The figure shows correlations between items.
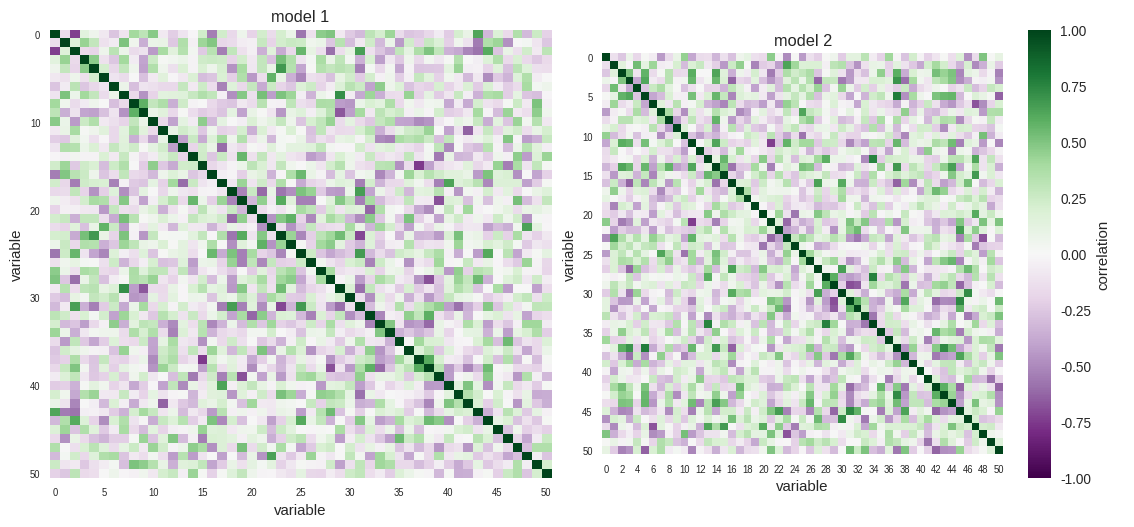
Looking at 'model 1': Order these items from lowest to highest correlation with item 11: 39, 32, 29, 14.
29, 39, 14, 32
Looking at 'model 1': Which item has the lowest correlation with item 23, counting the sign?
31
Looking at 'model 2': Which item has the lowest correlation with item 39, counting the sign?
16
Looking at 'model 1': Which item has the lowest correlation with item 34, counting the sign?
12
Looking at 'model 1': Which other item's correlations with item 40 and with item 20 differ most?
17
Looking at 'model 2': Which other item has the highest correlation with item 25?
7
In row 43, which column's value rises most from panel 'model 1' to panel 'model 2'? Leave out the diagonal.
2
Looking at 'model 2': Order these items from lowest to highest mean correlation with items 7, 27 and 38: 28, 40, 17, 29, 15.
29, 17, 28, 40, 15
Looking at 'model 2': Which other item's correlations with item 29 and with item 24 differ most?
28
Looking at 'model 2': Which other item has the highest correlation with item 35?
42
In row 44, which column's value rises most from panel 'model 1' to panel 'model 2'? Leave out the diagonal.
5
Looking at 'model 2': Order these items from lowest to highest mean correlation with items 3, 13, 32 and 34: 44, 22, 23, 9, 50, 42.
50, 42, 23, 9, 22, 44
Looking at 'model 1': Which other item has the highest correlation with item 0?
43
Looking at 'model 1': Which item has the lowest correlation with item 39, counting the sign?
19
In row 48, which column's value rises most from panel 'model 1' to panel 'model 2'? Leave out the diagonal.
21
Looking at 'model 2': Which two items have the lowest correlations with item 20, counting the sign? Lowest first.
24, 6
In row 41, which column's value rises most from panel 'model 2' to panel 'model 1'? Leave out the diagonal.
28
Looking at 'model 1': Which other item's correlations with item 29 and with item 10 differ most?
7
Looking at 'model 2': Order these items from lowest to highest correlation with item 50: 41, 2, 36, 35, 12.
2, 35, 41, 12, 36
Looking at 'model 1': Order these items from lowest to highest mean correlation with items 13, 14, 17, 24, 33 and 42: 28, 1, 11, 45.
11, 1, 45, 28
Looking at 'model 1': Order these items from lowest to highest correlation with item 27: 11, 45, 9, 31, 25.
25, 31, 45, 9, 11
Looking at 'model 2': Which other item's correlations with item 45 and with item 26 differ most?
31
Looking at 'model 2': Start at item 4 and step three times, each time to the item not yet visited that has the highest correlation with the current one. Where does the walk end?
11
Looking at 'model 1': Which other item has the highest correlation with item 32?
38
